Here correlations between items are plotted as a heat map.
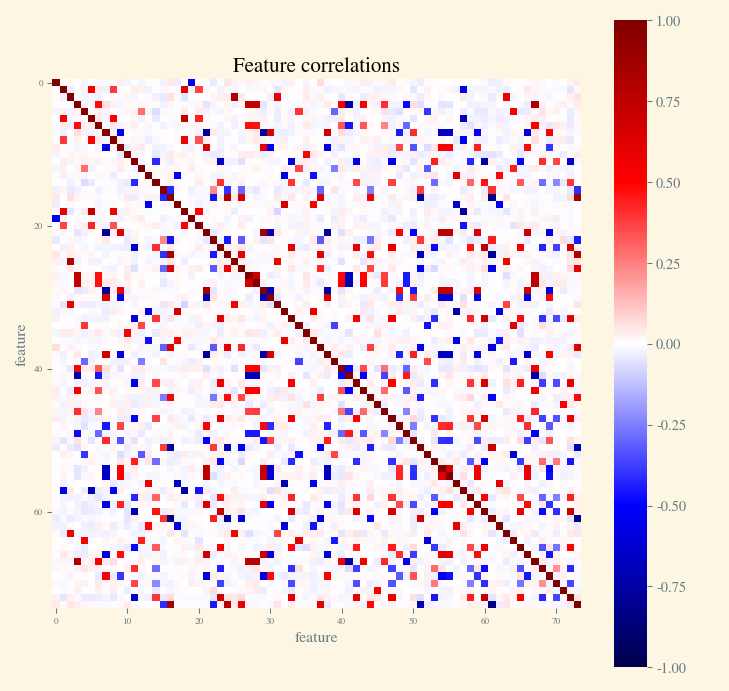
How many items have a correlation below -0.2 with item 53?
9
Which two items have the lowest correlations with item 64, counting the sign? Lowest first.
52, 39
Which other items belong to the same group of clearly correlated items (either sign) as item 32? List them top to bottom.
13, 17, 36, 56, 62
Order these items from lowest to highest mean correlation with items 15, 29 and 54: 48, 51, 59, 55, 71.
71, 51, 48, 59, 55
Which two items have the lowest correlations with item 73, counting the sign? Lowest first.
61, 51
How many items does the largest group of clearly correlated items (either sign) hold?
13
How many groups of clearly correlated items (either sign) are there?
11
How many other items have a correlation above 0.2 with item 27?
7
